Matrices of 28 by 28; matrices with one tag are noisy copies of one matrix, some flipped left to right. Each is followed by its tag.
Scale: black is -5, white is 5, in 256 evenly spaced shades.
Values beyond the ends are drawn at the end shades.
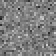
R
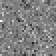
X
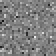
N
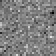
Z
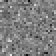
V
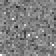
R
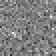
N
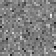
N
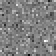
V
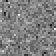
V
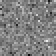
V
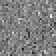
N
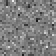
X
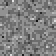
X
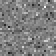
V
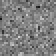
R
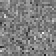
N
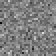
N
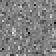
N
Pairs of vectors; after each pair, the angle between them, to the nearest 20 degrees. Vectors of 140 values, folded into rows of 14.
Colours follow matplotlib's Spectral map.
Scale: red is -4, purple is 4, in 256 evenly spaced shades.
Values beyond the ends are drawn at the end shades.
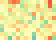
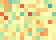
120 degrees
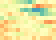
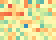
80 degrees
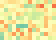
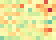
60 degrees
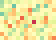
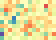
100 degrees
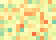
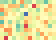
100 degrees
